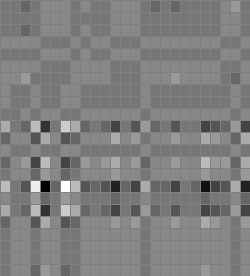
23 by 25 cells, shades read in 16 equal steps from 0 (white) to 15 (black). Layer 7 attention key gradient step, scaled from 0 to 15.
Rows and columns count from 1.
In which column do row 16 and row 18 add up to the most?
5
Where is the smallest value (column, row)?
7, 16
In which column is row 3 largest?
3
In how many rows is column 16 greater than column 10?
3
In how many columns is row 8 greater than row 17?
2
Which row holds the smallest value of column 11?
14
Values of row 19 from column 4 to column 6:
10 5 7
